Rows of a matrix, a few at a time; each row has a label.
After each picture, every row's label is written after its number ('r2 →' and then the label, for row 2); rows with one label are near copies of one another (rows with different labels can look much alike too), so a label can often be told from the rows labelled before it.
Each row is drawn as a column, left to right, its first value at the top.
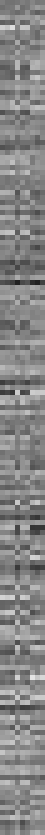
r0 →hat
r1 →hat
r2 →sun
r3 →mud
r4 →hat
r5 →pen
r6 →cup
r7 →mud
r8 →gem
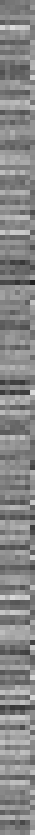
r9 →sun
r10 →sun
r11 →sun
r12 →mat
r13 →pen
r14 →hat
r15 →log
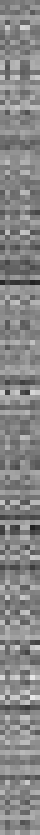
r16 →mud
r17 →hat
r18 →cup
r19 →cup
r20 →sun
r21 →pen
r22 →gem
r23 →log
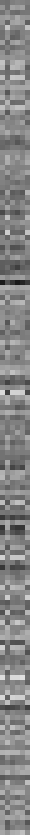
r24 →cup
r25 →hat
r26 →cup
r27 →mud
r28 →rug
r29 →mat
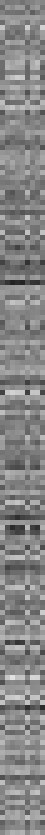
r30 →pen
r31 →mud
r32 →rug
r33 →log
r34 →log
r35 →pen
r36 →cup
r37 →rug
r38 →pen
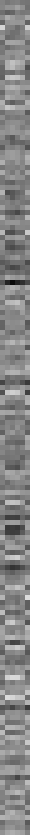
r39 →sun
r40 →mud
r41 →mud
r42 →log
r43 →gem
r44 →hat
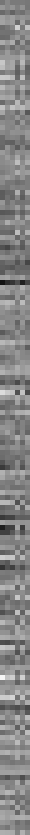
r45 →cup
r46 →log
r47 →gem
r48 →sun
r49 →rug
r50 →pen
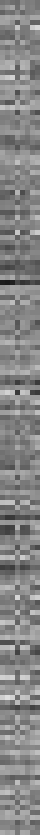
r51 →mud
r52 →mud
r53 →mud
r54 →hat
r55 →mud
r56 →cup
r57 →sun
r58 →hat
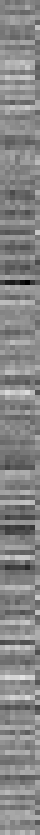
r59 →log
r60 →cup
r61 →mud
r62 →cup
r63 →rug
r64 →mud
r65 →rug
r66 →sun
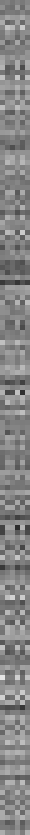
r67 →gem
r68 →hat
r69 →hat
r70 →cup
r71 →hat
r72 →rug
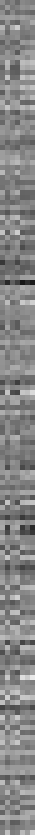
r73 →pen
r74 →log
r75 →hat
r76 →sun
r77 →rug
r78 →mud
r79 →rug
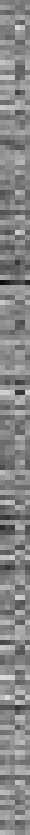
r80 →rug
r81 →mud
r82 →cup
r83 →pen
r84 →hat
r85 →mud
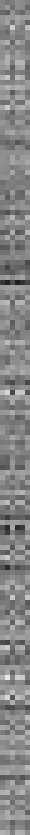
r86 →log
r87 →gem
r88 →hat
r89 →rug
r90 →rug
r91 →mat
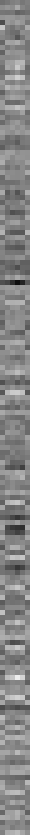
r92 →sun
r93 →mud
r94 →log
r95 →mud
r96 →cup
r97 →mat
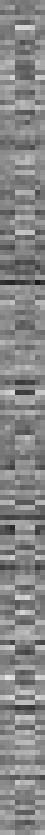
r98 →mud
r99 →cup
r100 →log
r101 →mat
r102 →sun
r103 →sun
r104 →pen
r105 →mud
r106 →log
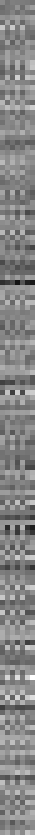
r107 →mat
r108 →gem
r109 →hat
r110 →log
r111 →hat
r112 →log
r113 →cup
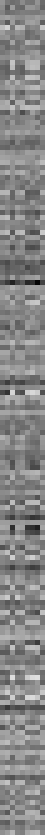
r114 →pen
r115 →mat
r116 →cup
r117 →mat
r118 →pen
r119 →mud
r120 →cup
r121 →rug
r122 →mat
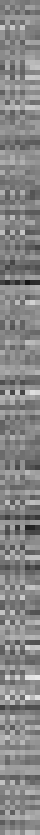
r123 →mat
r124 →mud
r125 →pen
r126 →rug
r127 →hat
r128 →gem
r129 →rug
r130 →cup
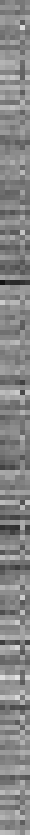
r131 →rug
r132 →rug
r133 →rug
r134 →gem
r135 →sun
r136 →log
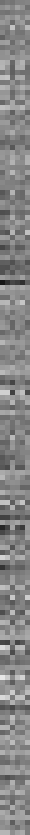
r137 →cup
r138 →log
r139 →sun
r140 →log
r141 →rug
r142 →hat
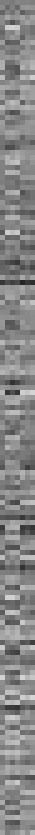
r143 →cup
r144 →hat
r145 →sun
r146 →pen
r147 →mud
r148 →log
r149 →log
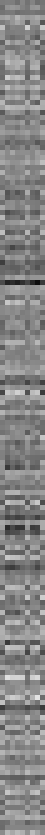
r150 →pen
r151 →rug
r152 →cup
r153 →rug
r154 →rug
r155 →sun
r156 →rug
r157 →mud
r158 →sun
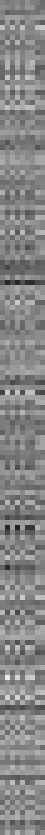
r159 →sun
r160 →gem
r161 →mat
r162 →rug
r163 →mat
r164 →rug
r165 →rug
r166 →hat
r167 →hat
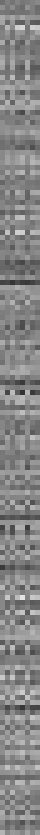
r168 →gem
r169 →mat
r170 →mud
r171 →mat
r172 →hat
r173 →cup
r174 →sun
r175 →mat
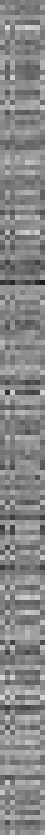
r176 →gem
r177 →pen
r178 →log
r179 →hat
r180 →mat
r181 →sun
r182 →sun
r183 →mat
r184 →mud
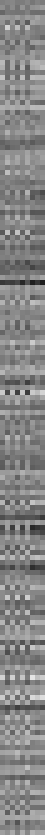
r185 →cup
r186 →sun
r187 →gem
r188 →hat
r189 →log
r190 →mat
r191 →gem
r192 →mud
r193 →mud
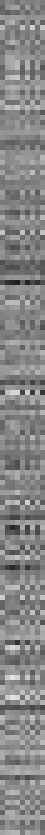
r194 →mat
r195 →gem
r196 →gem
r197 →log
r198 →hat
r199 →log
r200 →sun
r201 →mud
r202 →hat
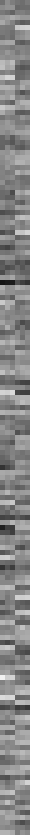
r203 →cup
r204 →log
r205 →mud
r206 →hat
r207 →hat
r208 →mat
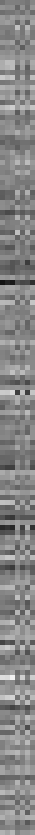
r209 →rug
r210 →cup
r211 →cup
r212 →hat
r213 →gem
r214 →pen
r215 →rug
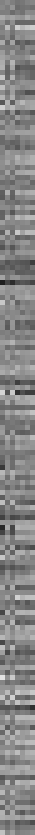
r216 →rug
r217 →pen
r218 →mud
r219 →hat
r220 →mat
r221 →hat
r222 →pen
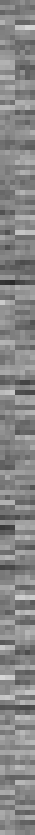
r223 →gem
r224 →cup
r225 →gem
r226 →mat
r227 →mat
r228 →sun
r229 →hat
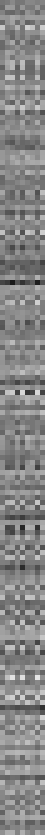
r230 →mat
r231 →log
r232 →mud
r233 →hat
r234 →cup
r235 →hat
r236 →hat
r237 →rug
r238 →pen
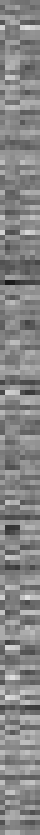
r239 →mat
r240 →log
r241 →gem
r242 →gem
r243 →sun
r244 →hat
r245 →mat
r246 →mat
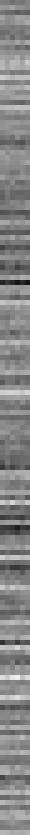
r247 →log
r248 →log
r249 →cup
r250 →gem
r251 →mud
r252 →rug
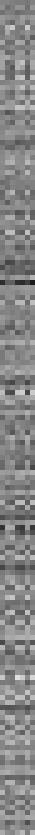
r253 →gem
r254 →pen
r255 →sun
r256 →cup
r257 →rug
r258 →sun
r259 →rug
